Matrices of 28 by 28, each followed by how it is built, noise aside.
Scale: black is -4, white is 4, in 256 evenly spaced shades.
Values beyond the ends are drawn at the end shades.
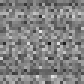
repeating columns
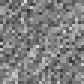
Hankel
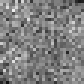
smooth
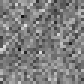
Hankel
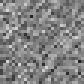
Hankel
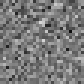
Hankel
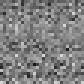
repeating columns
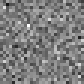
noise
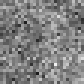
smooth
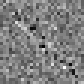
banded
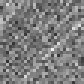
Hankel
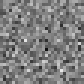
repeating columns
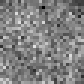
smooth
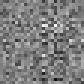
low rank
